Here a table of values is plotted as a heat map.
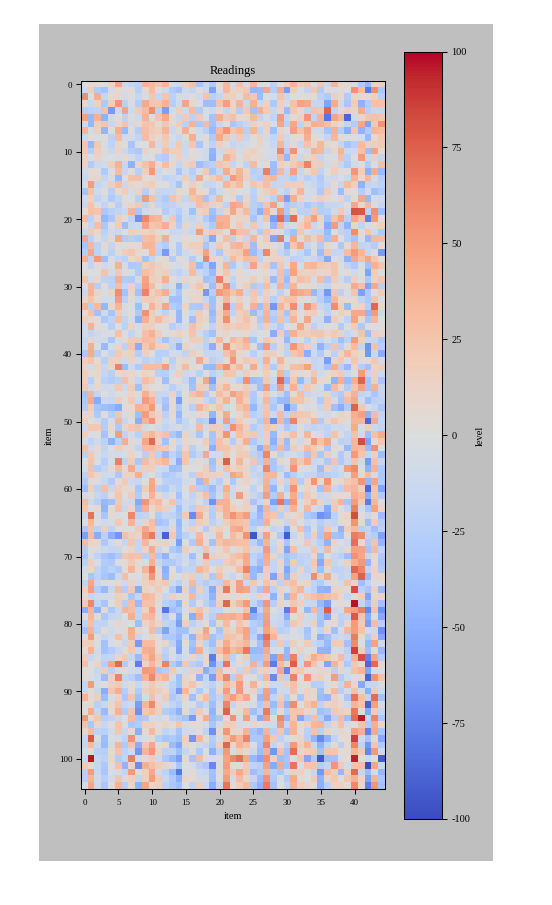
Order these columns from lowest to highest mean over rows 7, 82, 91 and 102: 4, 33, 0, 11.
4, 11, 33, 0
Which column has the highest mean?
40
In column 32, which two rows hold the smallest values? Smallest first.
94, 44
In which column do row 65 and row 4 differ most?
36
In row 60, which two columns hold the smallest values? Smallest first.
42, 44
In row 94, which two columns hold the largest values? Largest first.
41, 40
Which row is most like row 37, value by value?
76
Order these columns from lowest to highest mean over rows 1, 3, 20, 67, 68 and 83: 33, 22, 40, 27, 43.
33, 22, 43, 27, 40
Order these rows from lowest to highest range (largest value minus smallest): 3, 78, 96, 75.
3, 96, 75, 78
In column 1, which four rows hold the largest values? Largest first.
100, 97, 64, 77
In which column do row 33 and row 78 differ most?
12
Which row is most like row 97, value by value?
64
